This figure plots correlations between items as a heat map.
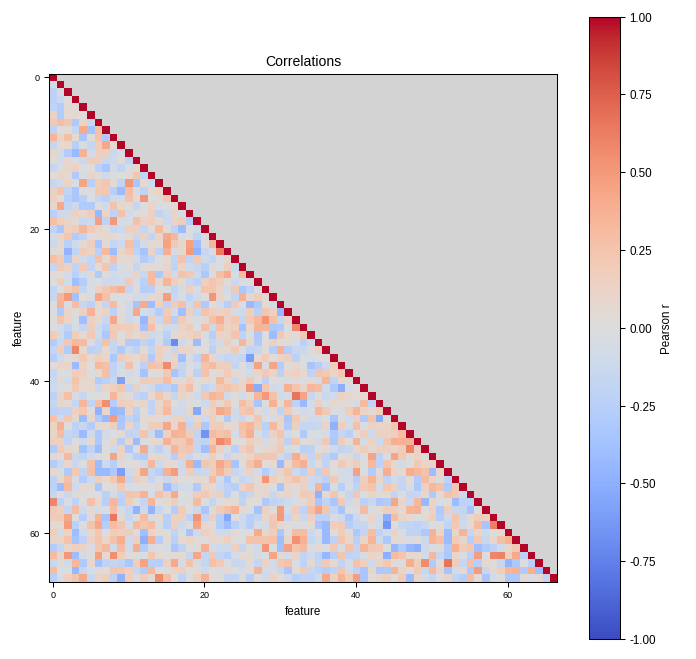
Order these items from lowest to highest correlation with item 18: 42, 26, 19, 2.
19, 2, 42, 26
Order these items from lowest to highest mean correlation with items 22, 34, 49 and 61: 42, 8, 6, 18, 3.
6, 3, 8, 42, 18
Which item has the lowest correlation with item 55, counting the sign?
35
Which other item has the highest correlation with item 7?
43
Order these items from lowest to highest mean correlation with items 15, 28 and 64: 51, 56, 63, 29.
56, 63, 51, 29
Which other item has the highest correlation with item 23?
22
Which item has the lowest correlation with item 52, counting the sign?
9
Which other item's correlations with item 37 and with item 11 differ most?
26
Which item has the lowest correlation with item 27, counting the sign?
41
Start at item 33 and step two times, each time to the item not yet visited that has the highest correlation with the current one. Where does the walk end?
42
